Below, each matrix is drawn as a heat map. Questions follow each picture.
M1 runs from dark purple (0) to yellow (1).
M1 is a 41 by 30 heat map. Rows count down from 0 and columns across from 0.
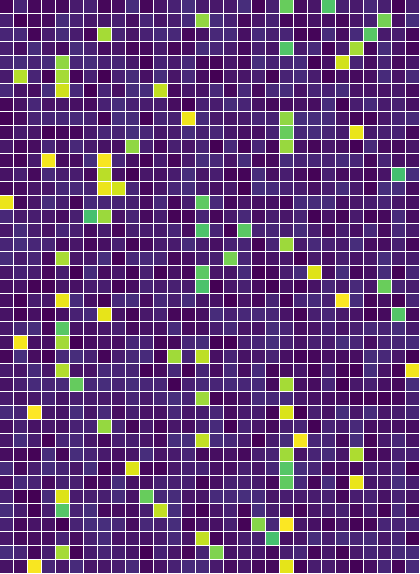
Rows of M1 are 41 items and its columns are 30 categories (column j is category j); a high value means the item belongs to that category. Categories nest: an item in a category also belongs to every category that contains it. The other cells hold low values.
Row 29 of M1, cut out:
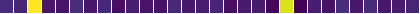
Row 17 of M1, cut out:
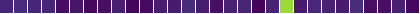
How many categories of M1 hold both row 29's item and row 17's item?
1
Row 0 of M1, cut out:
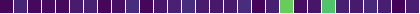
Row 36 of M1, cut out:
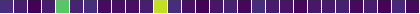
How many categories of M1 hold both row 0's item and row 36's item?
0
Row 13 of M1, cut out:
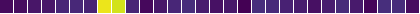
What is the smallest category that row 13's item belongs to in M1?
8
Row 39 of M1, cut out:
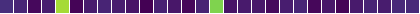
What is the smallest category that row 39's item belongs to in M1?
15
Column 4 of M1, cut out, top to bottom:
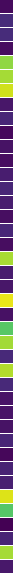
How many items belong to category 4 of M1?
11
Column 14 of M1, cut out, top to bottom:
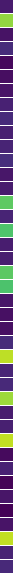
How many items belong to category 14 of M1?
9
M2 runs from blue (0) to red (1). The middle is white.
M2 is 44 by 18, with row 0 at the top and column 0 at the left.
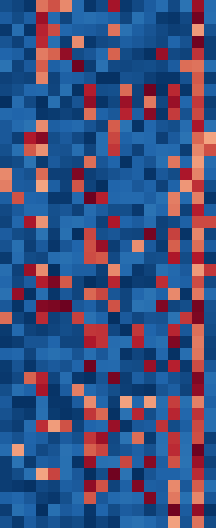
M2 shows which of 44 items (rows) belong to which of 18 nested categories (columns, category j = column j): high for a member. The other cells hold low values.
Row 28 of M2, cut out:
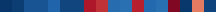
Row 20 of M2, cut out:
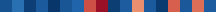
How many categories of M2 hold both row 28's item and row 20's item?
5
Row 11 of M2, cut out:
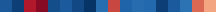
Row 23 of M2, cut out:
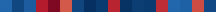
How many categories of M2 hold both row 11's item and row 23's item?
3
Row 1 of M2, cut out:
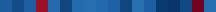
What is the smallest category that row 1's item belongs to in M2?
3
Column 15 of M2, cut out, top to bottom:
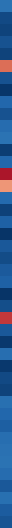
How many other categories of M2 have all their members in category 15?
1
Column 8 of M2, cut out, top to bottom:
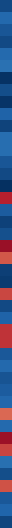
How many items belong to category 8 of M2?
10
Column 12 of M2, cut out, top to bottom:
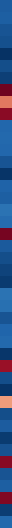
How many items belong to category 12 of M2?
8
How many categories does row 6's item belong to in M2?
2
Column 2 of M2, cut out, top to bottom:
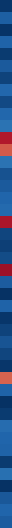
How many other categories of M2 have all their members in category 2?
1
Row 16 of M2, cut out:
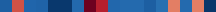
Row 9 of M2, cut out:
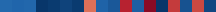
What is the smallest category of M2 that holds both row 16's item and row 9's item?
7
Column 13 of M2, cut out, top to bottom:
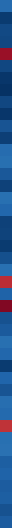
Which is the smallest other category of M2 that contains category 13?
5
